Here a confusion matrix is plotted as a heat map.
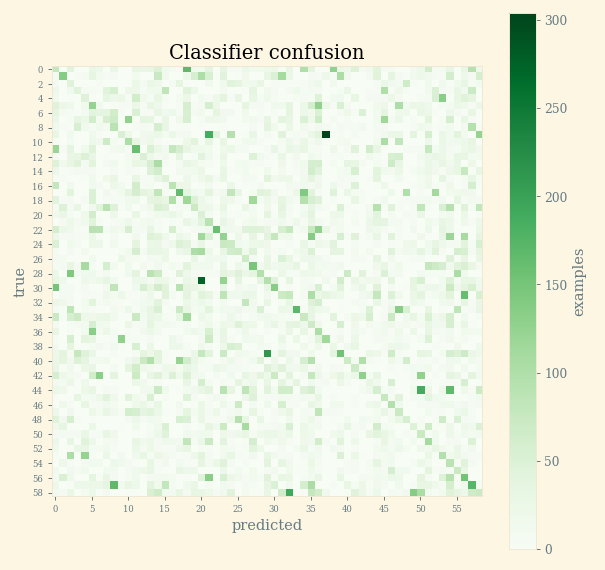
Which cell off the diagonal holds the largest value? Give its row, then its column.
9, 37
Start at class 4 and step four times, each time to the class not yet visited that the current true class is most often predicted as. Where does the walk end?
25
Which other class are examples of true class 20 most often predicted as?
5
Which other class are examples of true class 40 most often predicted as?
17
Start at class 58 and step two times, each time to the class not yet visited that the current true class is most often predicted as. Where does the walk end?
26
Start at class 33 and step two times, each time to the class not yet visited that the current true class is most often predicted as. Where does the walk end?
36
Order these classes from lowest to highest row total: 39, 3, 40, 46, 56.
46, 3, 56, 40, 39
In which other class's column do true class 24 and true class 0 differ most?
18
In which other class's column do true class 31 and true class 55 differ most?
56
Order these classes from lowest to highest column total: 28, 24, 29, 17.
28, 24, 17, 29
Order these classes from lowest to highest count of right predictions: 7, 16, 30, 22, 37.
7, 16, 37, 30, 22
